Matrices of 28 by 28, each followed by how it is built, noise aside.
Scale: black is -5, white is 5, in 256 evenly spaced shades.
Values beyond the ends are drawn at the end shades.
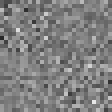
block diagonal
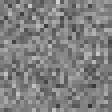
noise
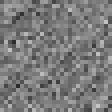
Hankel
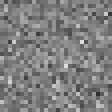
noise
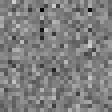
uneven columns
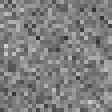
Toeplitz
